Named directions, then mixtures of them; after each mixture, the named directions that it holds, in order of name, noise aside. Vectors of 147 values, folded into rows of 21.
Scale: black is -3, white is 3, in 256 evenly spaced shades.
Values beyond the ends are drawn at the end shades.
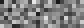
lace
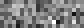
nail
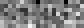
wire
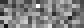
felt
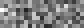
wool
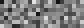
lace.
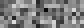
lace, nail, wire.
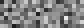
lace.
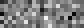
felt, lace, nail.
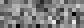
nail.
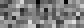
nail, wire.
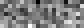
wire.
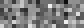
lace, wire.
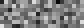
lace.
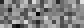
lace.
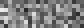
felt, wool.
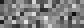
felt, lace, nail.
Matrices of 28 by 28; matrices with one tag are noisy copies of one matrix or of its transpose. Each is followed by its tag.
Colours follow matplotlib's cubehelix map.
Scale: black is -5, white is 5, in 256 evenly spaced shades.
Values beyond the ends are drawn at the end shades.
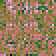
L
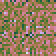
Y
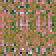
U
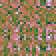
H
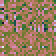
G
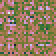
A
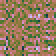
H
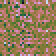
G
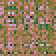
A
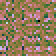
H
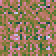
H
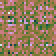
A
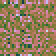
G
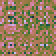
A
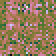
L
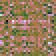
U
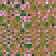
G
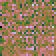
Y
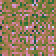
Y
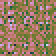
A
